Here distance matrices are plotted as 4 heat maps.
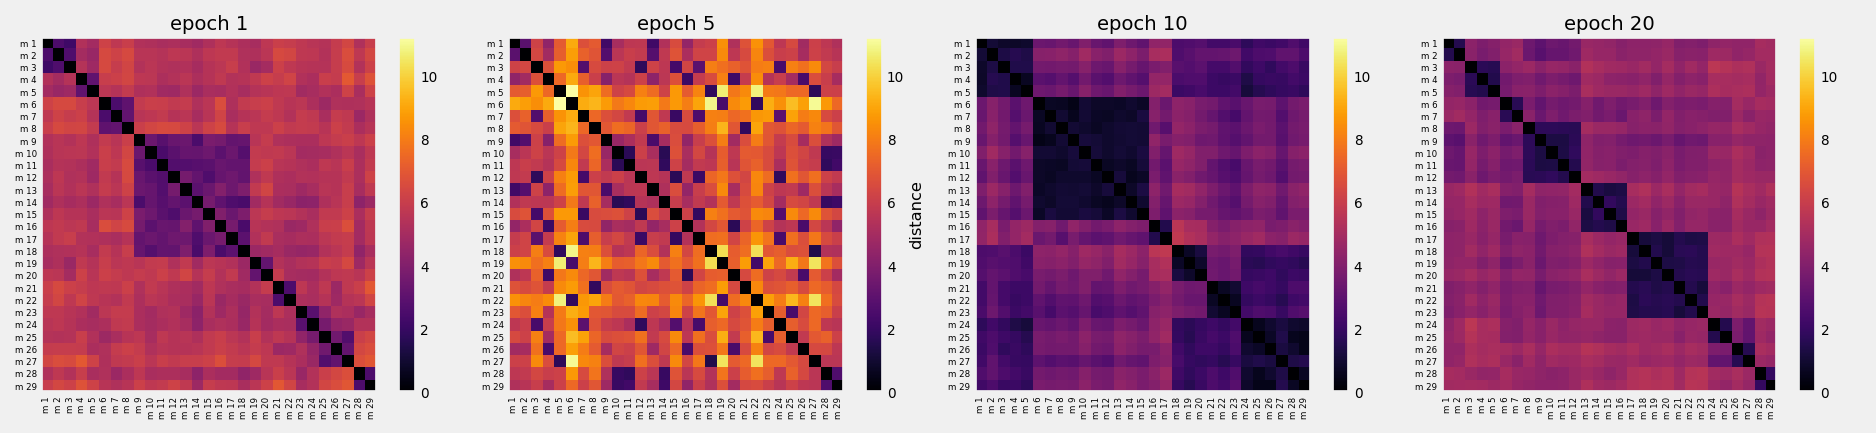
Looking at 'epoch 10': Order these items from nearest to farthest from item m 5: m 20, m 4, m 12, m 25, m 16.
m 4, m 25, m 20, m 12, m 16
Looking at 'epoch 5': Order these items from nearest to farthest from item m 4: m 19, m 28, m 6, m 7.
m 28, m 7, m 19, m 6
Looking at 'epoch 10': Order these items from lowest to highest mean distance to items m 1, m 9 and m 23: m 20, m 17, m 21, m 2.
m 21, m 2, m 20, m 17
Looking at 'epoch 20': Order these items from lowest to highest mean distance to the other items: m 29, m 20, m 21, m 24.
m 21, m 20, m 24, m 29
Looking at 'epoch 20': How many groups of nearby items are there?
9
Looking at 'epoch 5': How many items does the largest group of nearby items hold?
6
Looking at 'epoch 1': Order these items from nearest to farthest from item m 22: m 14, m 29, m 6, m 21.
m 21, m 14, m 6, m 29
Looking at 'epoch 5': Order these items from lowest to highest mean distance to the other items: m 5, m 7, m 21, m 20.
m 20, m 7, m 21, m 5
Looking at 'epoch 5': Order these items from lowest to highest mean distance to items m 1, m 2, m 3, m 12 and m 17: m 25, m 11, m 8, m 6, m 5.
m 11, m 8, m 25, m 5, m 6
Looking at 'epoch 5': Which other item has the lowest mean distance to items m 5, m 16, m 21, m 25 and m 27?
m 18
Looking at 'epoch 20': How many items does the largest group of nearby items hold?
7
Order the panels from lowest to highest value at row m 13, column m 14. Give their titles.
epoch 10, epoch 20, epoch 1, epoch 5
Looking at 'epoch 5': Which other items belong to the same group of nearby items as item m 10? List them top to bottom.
m 11, m 14, m 28, m 29
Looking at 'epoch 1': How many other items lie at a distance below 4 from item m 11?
9
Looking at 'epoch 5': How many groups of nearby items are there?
8
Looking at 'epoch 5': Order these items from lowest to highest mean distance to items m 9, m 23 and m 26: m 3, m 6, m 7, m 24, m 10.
m 10, m 24, m 3, m 7, m 6
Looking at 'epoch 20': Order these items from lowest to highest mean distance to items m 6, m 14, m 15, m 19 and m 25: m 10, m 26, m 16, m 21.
m 16, m 21, m 10, m 26
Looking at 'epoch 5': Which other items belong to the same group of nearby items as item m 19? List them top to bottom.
m 6, m 22
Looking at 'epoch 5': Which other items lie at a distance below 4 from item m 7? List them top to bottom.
m 3, m 12, m 15, m 17, m 24
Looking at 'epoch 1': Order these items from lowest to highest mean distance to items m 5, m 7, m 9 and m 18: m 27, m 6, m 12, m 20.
m 12, m 6, m 20, m 27
